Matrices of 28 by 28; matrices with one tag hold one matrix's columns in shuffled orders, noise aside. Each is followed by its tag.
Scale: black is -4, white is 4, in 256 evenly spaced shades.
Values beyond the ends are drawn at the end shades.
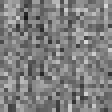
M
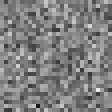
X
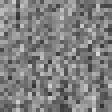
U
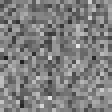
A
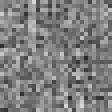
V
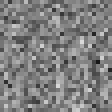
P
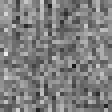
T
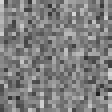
V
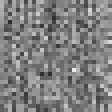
M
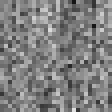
T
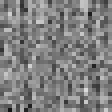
T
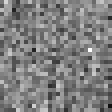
U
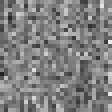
M
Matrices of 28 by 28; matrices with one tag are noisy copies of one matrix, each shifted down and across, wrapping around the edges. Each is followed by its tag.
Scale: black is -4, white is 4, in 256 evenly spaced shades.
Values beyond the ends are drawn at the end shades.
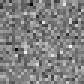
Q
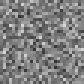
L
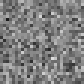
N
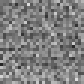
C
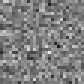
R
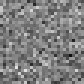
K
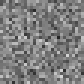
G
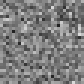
R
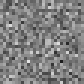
G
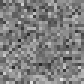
C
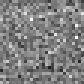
C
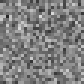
Q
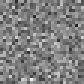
L
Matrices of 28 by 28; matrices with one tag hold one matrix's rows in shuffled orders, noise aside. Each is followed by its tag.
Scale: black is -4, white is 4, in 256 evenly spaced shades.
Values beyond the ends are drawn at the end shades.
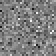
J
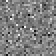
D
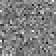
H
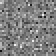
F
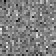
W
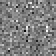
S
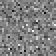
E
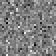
D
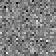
W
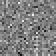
E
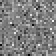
J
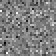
W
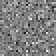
S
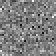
H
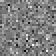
S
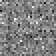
F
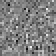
S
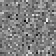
S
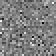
H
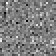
W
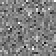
E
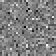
S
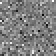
H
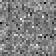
F
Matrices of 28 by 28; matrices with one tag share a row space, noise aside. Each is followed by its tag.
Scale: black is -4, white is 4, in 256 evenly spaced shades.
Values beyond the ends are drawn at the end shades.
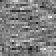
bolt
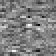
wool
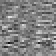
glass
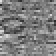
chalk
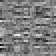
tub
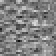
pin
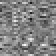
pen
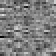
tub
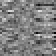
glass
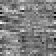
chalk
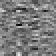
pin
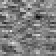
wool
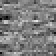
chalk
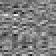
pen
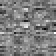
tub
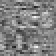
pin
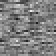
bolt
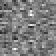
pen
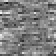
chalk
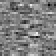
bolt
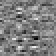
pin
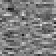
glass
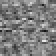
pen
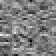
pen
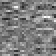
glass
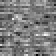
tub
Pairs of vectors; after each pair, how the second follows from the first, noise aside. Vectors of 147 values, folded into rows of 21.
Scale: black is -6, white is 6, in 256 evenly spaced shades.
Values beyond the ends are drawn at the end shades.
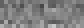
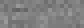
wrapped around, negated, shrunk.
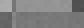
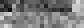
negated, scaled up.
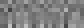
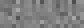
reversed, negated, shrunk.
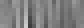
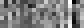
wrapped around, scaled up.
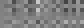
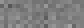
reversed, negated, shrunk.
